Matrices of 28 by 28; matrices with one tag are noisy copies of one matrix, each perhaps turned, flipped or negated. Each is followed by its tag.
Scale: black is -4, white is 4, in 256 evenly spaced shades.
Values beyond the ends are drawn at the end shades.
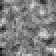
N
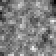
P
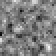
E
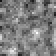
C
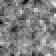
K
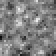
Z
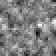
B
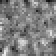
N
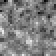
K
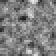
B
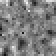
N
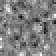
E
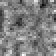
C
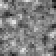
N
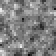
K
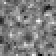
E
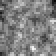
P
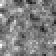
K
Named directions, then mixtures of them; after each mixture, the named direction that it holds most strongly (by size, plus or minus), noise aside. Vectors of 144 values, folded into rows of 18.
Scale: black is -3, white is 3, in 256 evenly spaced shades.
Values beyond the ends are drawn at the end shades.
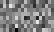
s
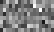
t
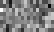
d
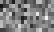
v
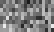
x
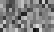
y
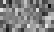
d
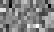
d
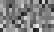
y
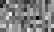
x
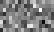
t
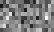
v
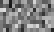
d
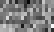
x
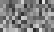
y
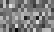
s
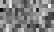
d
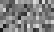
y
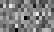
s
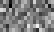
d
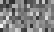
v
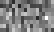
v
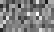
v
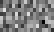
t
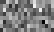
t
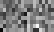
y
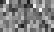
t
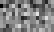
v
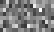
t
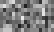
v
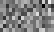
y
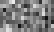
v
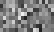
y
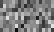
s
